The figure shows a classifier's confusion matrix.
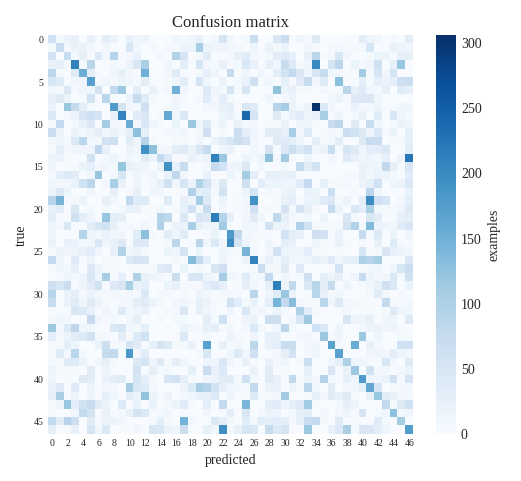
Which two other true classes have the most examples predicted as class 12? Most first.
13, 4
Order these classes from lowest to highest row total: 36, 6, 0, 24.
0, 24, 6, 36
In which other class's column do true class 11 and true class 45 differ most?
17
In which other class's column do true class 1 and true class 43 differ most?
25
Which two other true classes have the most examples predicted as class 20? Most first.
36, 41
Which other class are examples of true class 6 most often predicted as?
16
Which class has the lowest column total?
27
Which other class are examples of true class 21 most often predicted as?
7
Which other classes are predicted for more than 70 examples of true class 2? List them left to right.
8, 16, 34
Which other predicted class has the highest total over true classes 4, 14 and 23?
12
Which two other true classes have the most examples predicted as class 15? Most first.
9, 21
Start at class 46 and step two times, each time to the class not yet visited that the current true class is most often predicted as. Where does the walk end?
41
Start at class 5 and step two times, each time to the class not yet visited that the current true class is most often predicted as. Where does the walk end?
10
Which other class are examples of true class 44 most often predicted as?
4
